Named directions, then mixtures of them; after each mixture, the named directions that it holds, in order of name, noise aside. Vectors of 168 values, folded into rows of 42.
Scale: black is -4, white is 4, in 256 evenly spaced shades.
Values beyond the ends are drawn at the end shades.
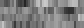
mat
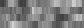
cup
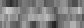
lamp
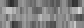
cup, lamp.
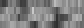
cup, lamp.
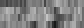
cup, lamp.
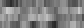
lamp.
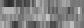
lamp, mat.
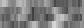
cup, lamp.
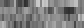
mat.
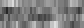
lamp.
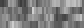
cup.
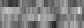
lamp.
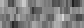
cup.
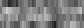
lamp.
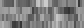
cup, mat.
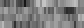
mat.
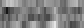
lamp.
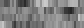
mat.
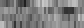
mat.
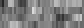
cup.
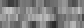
lamp.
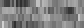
lamp, mat.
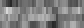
lamp.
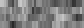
cup.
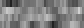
lamp.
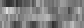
lamp, mat.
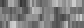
cup.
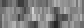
cup, lamp.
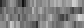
cup, mat.
